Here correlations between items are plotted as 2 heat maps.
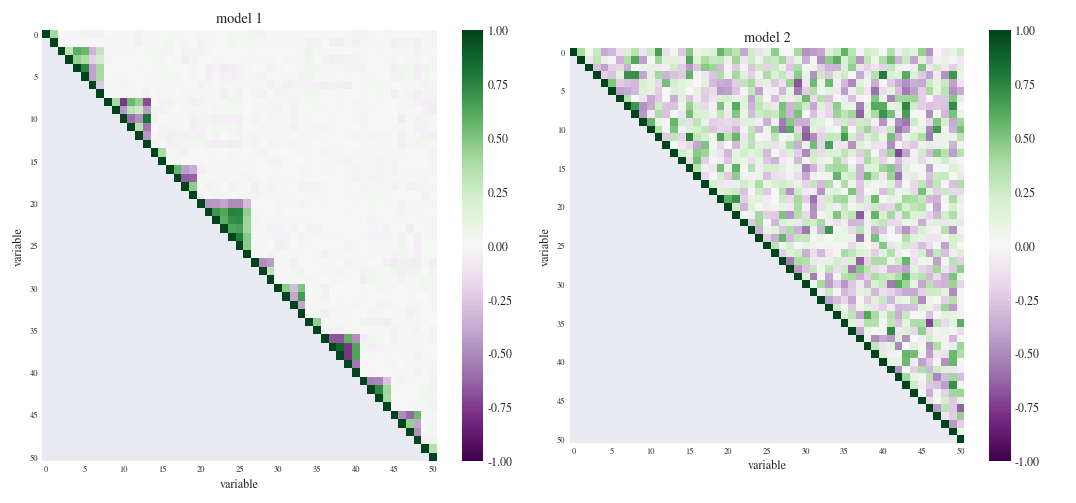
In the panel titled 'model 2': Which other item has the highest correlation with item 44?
39
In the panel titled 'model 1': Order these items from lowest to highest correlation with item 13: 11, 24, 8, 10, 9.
8, 11, 9, 24, 10
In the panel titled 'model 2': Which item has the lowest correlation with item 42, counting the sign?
13
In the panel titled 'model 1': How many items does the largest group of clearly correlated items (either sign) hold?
7
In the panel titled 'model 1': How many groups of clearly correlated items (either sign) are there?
13
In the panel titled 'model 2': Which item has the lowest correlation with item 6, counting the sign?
41
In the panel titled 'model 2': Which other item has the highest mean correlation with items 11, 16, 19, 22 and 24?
21
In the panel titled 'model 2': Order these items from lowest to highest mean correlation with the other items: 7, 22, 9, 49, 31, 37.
37, 31, 9, 22, 49, 7
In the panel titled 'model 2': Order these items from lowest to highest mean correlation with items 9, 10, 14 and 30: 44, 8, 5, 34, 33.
8, 33, 34, 5, 44
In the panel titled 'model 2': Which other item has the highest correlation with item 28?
10
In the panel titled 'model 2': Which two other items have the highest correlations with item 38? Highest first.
34, 16
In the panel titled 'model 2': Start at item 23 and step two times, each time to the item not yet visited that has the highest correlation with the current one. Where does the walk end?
12
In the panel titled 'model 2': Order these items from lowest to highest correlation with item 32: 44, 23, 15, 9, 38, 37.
23, 38, 15, 37, 9, 44
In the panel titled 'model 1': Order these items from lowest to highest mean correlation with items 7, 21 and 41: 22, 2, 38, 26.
38, 2, 26, 22
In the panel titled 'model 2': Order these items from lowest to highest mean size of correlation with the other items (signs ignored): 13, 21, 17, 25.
25, 17, 13, 21
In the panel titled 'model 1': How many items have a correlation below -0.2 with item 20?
6
